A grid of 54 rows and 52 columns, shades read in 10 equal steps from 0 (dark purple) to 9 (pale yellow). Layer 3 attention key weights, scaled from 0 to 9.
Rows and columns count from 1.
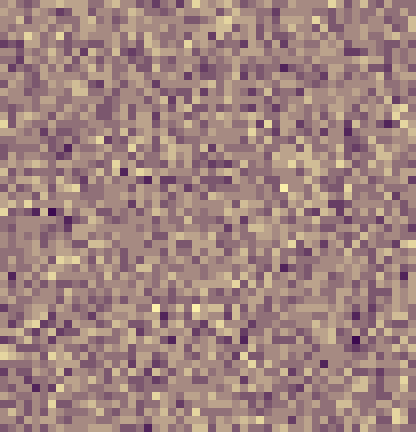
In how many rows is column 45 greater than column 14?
18
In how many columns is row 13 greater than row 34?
24
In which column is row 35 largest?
7
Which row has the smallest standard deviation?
38
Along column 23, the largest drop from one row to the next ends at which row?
31
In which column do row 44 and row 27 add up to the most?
1
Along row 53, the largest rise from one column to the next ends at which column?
50
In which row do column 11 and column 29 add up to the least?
23
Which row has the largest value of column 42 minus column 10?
42
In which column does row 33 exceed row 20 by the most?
8
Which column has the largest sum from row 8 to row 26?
37
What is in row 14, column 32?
2
